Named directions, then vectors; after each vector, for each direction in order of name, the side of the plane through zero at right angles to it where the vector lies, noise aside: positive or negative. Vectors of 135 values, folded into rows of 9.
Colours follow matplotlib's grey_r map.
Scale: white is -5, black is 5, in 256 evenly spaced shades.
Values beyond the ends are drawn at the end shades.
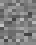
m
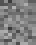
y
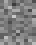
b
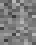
negative, positive, positive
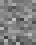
negative, negative, negative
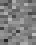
negative, positive, positive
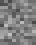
negative, negative, positive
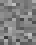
negative, negative, negative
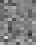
positive, positive, positive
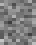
positive, positive, negative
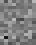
negative, negative, negative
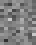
negative, positive, positive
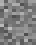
negative, positive, negative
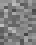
negative, positive, negative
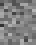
positive, negative, positive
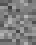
negative, negative, positive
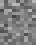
negative, positive, negative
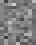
negative, negative, negative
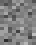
negative, positive, positive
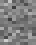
positive, negative, negative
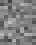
negative, negative, positive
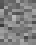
positive, negative, positive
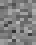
positive, positive, negative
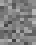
positive, positive, negative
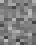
negative, negative, negative
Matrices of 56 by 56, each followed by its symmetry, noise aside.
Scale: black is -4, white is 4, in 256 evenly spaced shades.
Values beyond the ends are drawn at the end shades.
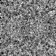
mirrored top to bottom.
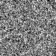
no symmetry.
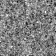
no symmetry.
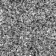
antisymmetric.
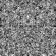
mirrored left to right.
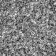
symmetric.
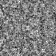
mirrored top to bottom.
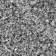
symmetric across the other diagonal.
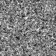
symmetric across the other diagonal.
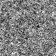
symmetric.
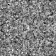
mirrored top to bottom.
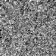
antisymmetric.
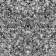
mirrored left to right.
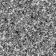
symmetric.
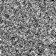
antisymmetric.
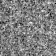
no symmetry.
